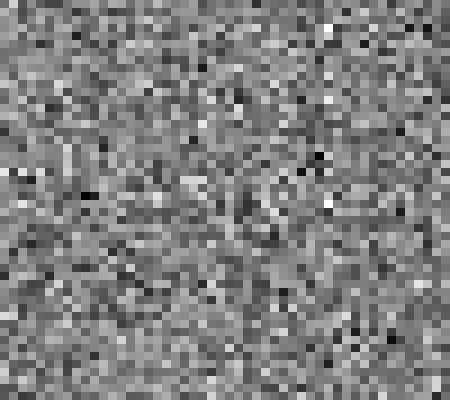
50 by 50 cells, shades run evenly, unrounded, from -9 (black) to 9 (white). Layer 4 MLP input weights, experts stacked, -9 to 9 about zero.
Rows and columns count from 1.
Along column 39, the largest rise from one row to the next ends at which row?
3
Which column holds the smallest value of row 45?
11
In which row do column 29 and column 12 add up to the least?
19
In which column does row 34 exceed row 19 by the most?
12
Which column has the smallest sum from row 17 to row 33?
42
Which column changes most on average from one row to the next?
37
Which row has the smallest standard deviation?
33
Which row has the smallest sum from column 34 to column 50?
28
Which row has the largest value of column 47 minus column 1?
17
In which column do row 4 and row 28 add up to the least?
48
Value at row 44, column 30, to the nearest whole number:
3
